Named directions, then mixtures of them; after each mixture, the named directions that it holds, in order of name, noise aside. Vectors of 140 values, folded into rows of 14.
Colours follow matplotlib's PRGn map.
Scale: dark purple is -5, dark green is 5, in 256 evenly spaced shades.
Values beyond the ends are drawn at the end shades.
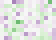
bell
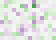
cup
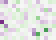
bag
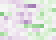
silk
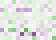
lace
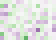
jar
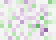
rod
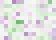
bell.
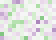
bell, jar.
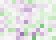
lace, silk.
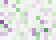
bag.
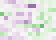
silk.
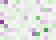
bag.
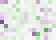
bag.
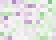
bell, silk.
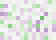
jar, rod.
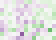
cup, lace, silk.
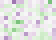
bell.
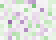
cup, lace, rod.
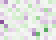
bag.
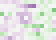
silk.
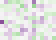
bag, cup.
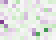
bag.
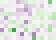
bell, lace, silk.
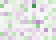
cup, jar, rod.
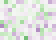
bag, jar, rod.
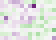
cup, silk.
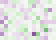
bag, cup, lace.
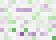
lace.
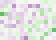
jar, silk.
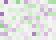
bag, rod, silk.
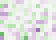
jar.
